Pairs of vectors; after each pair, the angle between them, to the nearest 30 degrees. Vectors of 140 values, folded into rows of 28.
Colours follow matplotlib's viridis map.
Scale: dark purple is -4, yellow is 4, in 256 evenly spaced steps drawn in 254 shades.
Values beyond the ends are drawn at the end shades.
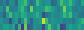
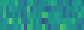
150 degrees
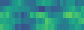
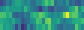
30 degrees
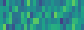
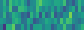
150 degrees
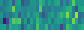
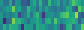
30 degrees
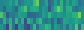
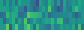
150 degrees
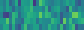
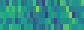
120 degrees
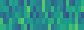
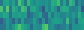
120 degrees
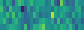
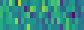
90 degrees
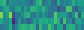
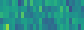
90 degrees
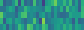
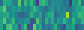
120 degrees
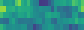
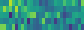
60 degrees
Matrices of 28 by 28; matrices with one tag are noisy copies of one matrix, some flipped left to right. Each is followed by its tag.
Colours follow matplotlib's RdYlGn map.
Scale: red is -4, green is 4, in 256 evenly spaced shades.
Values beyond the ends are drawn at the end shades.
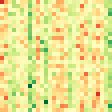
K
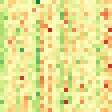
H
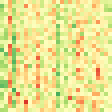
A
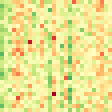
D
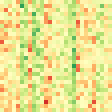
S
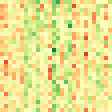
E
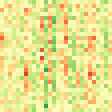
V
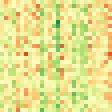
E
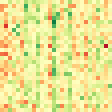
E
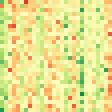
K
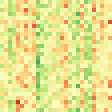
S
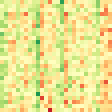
H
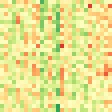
E
